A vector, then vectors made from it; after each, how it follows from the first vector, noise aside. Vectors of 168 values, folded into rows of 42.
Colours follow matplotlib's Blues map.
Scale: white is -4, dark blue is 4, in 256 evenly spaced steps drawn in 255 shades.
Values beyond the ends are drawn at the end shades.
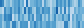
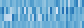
negated, partly zeroed.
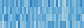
wrapped around, shrunk.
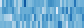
negated, partly zeroed.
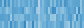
wrapped around, shrunk.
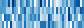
wrapped around, scaled up.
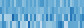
negated, partly zeroed.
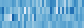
negated, partly zeroed.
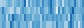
negated, partly zeroed.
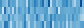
wrapped around, partly zeroed.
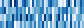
wrapped around, scaled up.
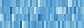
wrapped around, partly zeroed.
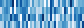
wrapped around, scaled up.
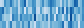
negated.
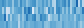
wrapped around, partly zeroed.
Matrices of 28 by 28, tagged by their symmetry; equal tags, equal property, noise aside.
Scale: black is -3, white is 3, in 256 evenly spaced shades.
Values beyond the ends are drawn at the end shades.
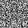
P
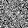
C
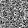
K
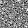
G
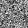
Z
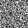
Z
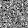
Z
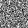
C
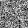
Z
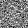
C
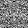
P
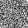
G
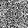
K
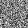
C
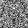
P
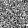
Z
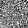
G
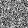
G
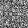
K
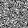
Z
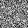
C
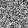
G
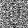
K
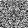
P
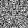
P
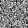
C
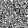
G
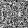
K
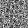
C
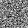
C
